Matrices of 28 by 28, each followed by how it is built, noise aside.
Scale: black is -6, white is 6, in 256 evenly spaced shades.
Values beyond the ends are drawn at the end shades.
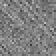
Toeplitz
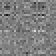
low rank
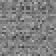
blocks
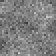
smooth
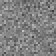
noise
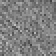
Toeplitz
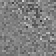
upper triangular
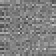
low rank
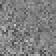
lower triangular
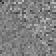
upper triangular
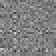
low rank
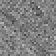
Toeplitz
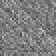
Toeplitz
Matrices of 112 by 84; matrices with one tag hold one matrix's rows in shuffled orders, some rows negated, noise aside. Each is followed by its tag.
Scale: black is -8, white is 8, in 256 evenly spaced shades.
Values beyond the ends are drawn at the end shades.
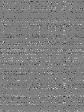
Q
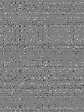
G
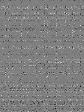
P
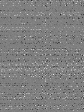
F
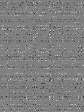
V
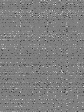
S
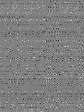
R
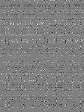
P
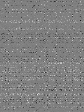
P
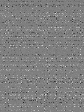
P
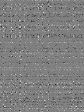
G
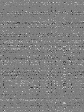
Q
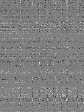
S
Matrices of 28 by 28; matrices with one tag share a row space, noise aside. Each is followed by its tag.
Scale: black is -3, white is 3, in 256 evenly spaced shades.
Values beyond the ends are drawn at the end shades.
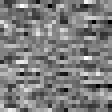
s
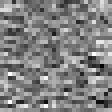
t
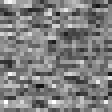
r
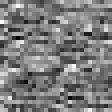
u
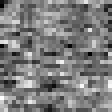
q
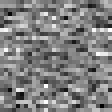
t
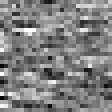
q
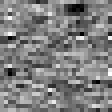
r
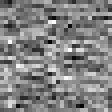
r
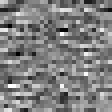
s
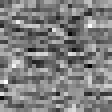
u
